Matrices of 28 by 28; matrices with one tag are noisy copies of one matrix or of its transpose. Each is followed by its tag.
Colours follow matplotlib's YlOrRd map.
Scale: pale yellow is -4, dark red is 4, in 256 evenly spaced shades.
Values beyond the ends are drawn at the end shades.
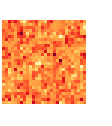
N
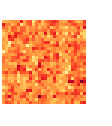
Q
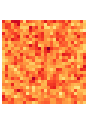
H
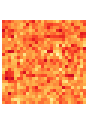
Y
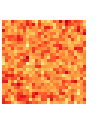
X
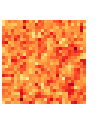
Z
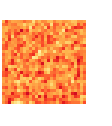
Q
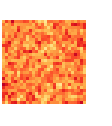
X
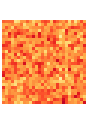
Q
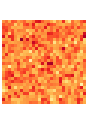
Y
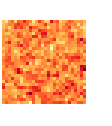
Z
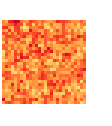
H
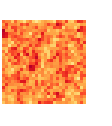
H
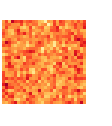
X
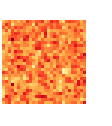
Q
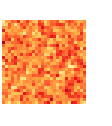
Z
